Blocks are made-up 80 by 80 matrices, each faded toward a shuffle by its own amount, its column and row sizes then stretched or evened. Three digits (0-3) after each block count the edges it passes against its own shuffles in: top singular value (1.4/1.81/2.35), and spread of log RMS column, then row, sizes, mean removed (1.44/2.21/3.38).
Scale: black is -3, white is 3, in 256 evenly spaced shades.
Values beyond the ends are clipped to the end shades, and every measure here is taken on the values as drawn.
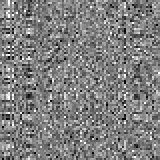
3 2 0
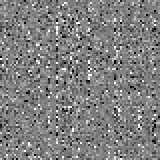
2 2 0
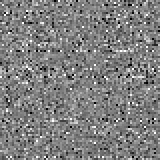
0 1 2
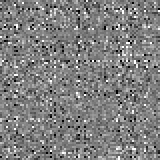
0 2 2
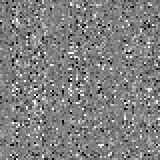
1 2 1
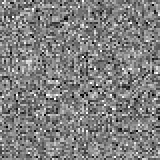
2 0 1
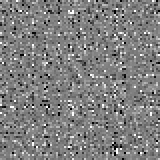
0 2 2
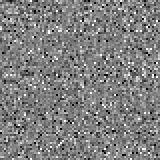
2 0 1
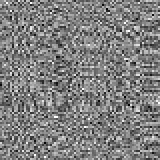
3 1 1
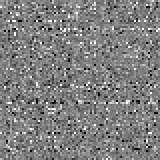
1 1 2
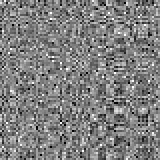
3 1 0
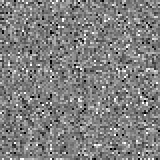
1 1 1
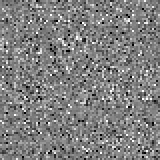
0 1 1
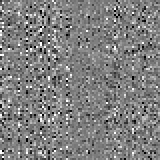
2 3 1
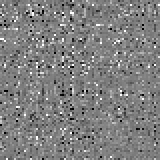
1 2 2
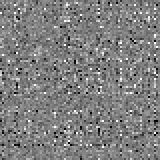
0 2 2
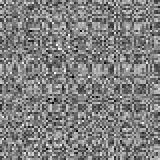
3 1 0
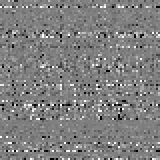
1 1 3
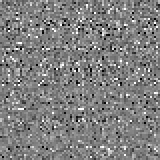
2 1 2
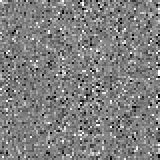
1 2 0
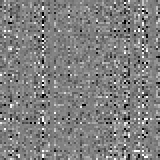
1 3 2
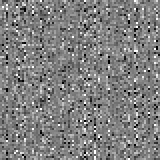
0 3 0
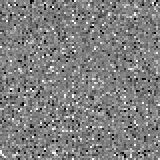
0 1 1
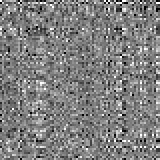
3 2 2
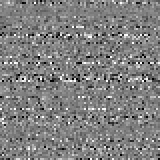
1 0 3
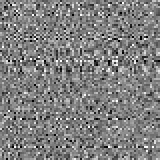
3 1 2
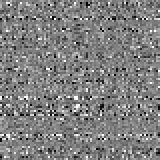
2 1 3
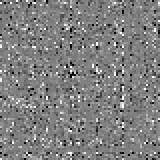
1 2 2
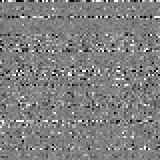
0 1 3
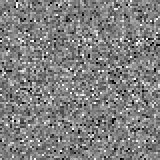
1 0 1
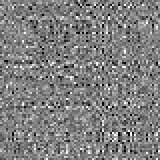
3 1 2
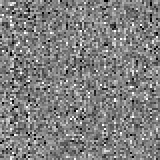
1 2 0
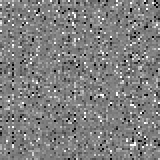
1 2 1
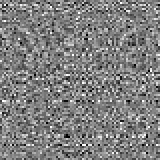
3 1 2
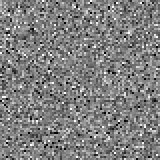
0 0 0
